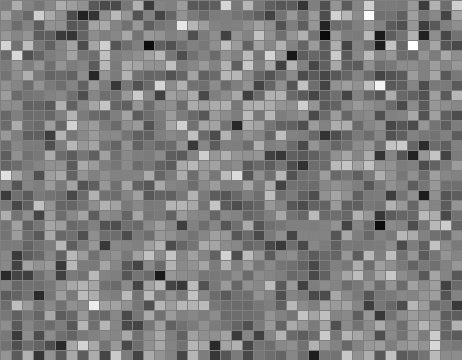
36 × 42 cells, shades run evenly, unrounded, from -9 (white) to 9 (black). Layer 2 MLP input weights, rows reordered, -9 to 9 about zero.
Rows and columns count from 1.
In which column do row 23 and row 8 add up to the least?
40
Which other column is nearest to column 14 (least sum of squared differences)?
11
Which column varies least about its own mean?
33
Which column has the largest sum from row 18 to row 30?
28
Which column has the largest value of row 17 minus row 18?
1
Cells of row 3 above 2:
11
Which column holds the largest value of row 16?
38
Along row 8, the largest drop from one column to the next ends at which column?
10
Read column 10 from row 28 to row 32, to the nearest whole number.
0 1 0 -2 2
